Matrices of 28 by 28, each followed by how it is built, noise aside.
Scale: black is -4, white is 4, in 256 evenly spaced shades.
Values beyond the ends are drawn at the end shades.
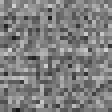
blocks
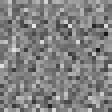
repeating columns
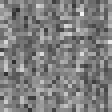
blocks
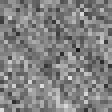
Toeplitz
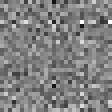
low rank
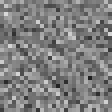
Toeplitz
